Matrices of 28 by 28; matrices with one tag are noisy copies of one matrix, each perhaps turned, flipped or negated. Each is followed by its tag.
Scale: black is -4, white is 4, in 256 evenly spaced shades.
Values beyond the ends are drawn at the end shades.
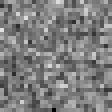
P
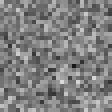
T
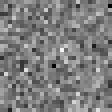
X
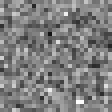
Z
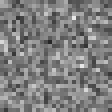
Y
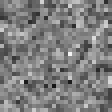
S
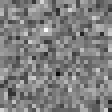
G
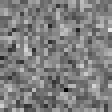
P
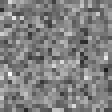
X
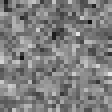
P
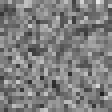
T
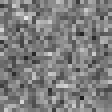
P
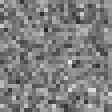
Y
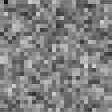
P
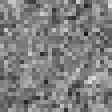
S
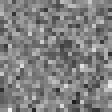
X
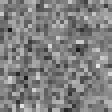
Z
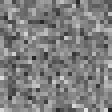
G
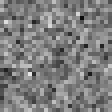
X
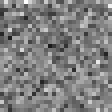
X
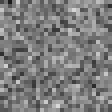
X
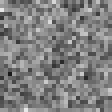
X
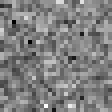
P
